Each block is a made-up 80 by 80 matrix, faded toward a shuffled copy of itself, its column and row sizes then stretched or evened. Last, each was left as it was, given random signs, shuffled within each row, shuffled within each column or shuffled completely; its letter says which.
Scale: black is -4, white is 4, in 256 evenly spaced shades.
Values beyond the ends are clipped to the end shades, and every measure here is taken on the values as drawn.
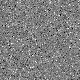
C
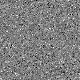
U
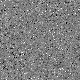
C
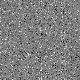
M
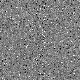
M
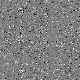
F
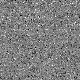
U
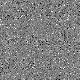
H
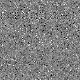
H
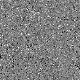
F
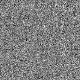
F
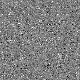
U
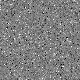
M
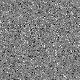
U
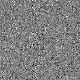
H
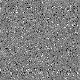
H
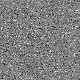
U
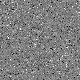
C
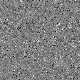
U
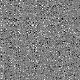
H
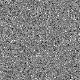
F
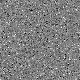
C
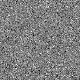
F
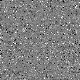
F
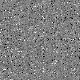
F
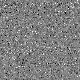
U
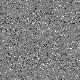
U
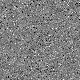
C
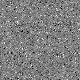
U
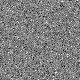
C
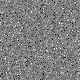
C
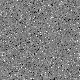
C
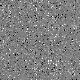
F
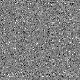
H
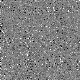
F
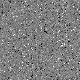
M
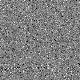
U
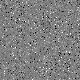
M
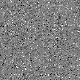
F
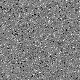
C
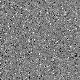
M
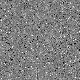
M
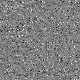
U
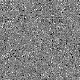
H
